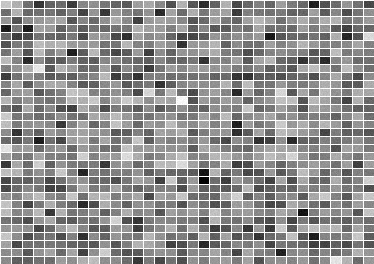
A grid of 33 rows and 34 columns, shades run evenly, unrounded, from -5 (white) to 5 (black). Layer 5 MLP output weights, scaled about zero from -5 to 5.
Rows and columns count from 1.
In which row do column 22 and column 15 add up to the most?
2
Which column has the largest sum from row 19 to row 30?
19
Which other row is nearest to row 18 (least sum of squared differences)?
24
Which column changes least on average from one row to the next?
14
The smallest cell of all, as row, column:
13, 17
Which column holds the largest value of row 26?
8
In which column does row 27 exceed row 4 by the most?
28
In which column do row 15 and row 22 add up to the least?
1
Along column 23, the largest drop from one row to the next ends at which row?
11
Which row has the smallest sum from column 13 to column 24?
20
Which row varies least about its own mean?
15
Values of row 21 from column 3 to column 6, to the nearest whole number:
1 -3 1 -1
